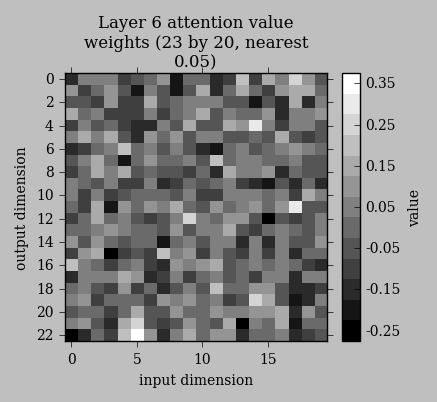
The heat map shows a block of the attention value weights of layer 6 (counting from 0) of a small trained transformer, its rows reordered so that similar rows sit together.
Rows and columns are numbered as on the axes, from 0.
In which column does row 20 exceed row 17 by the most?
14
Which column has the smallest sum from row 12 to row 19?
17
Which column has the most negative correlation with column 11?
18
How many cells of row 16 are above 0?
9
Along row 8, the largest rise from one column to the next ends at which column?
12
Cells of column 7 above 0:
5
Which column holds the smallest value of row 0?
8
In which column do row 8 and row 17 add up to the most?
4
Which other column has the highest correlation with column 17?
13
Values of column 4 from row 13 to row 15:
0.05 -0.05 -0.1
